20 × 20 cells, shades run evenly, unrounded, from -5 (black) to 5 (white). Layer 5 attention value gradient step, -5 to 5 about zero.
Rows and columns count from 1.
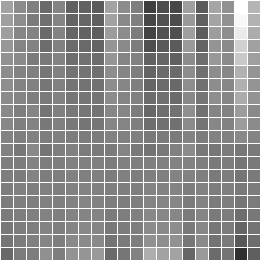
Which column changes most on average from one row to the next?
19
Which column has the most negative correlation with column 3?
11
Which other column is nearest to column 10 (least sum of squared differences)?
18
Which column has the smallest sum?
12
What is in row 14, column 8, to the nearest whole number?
0
